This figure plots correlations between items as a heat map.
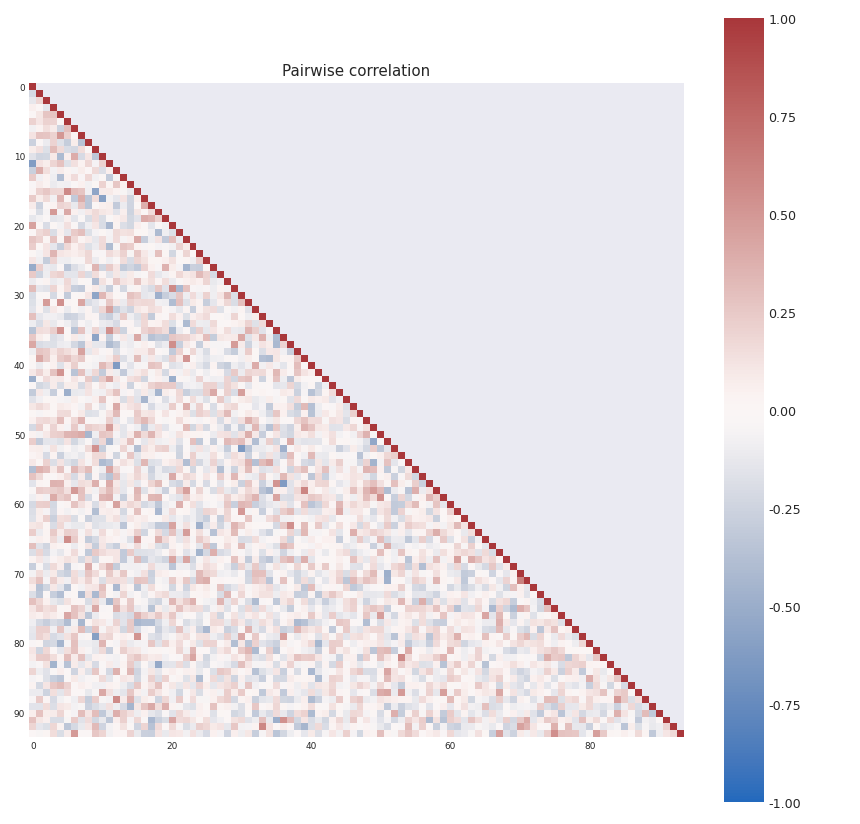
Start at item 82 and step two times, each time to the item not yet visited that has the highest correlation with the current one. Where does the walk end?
87
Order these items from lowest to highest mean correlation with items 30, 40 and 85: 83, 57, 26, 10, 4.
4, 57, 26, 83, 10
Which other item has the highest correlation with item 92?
33
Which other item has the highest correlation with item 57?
35
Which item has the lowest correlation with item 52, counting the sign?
30
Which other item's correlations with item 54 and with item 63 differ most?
68
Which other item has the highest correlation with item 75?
93
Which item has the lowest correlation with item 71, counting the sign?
51
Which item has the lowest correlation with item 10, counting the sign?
16
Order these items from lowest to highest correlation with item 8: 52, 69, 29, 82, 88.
88, 82, 29, 52, 69
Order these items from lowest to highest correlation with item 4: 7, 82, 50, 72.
72, 82, 50, 7
